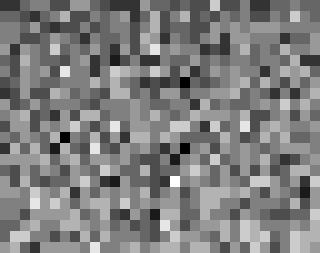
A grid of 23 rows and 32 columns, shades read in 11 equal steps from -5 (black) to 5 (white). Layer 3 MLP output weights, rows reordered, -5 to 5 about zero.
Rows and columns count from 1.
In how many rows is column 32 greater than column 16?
13
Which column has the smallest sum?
19
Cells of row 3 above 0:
7
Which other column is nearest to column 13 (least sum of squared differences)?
24
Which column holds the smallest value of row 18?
31
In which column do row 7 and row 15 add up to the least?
18
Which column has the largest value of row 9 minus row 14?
6
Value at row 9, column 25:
-1
